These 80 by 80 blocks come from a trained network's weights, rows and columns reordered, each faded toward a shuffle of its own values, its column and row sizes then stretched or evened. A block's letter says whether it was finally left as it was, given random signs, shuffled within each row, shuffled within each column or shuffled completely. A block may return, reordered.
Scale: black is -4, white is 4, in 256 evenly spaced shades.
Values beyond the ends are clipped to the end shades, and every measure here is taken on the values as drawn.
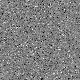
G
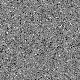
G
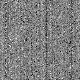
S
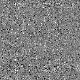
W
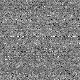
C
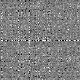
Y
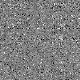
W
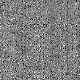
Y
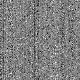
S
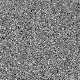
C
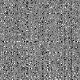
Y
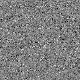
C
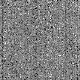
S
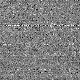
C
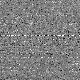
C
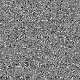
C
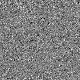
C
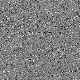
C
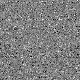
C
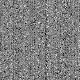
S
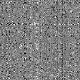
Y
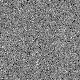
G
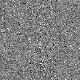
S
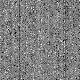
S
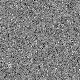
G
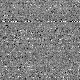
C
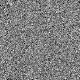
S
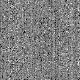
S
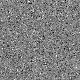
G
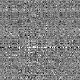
Y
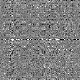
Y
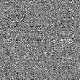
Y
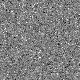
G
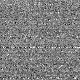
C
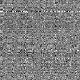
Y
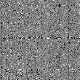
Y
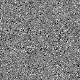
W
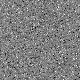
G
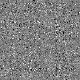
W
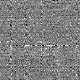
Y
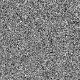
S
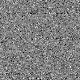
C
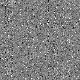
S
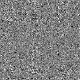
W
